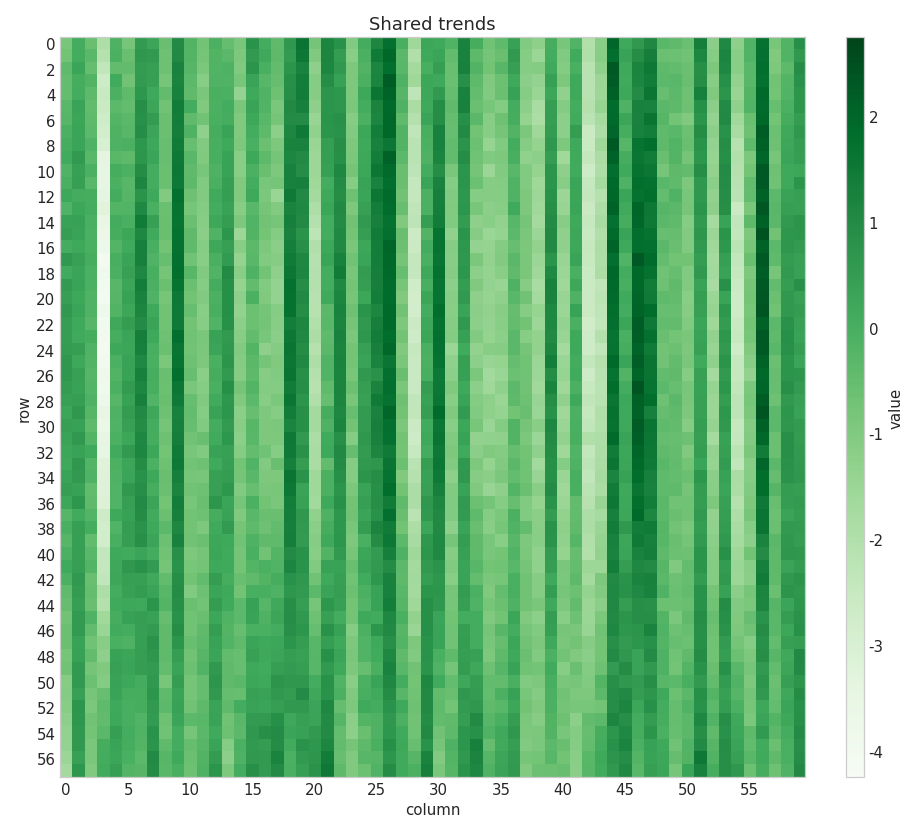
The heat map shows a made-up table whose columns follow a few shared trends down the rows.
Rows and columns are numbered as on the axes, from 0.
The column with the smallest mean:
3
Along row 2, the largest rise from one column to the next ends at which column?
44
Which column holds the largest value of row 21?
56
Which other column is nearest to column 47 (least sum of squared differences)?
9
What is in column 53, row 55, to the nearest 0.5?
1
